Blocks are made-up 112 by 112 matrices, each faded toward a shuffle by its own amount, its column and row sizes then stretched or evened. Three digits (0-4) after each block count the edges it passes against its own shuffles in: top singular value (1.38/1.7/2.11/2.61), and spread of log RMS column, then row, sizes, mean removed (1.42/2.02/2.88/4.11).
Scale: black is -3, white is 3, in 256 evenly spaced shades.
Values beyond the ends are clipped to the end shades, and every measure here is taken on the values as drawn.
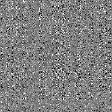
2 3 2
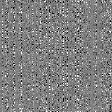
2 4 2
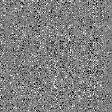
2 3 2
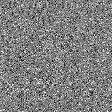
2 0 0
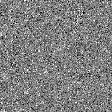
1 1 0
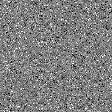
2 1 1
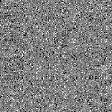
3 2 0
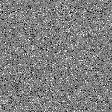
1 0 1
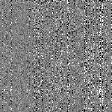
1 4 1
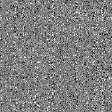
2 3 2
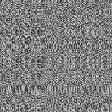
4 1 0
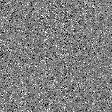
0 1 0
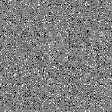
3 1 1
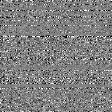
0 1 4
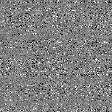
2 1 3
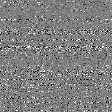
2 0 4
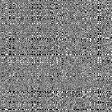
4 3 3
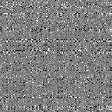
4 1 3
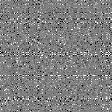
4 2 3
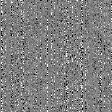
0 4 0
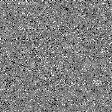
0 1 2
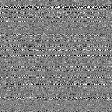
4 0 4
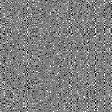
4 3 1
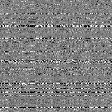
4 0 4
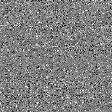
2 1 2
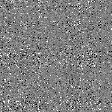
1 2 2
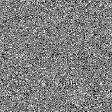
2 0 2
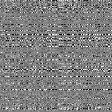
4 1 4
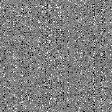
1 3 1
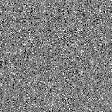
2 1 1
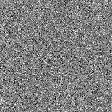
2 0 0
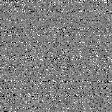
1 1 3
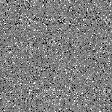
2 1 1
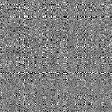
4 3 3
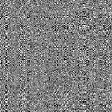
4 3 2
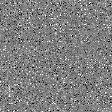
0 1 2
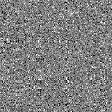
3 2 0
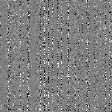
2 4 1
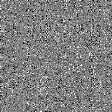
2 2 1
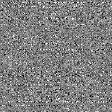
0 2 3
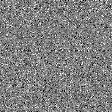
1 0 2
